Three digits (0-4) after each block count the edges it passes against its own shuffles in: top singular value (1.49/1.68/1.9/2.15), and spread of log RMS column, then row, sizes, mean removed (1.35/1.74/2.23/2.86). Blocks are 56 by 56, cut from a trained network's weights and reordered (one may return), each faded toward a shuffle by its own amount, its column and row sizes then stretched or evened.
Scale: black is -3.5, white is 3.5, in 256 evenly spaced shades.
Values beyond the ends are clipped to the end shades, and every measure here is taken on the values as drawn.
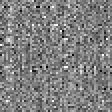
2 0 2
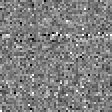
0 2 2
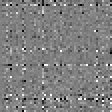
2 3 3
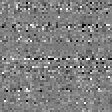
1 1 4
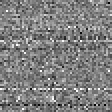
3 0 2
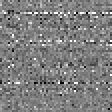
2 1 3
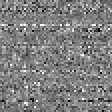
1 1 3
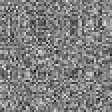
4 1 0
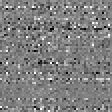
0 2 4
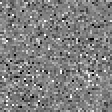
0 0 1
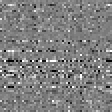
4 1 4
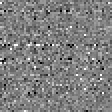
1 1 3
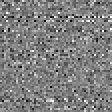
2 0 3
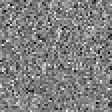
0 0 0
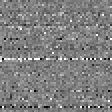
3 0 3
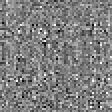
1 1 2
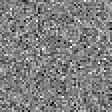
0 1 0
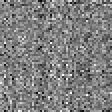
1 1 2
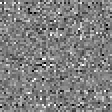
1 0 3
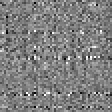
2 1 3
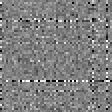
4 2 3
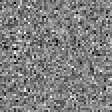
0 1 0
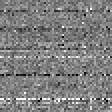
4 1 3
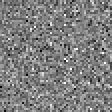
0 1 0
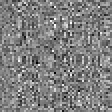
4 3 1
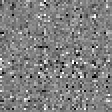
0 3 3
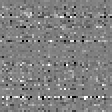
1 2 4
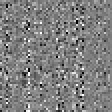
2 4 1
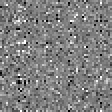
2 3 1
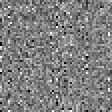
1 3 0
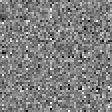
2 2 1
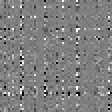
2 4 3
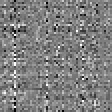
2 4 0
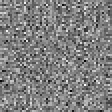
3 2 1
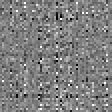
0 4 1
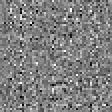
1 3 1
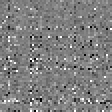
2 2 3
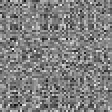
4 1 3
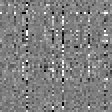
4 3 2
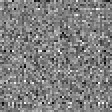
0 0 2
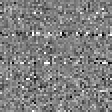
0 1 3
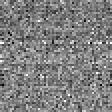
2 1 1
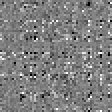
2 3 3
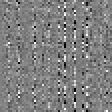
3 4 0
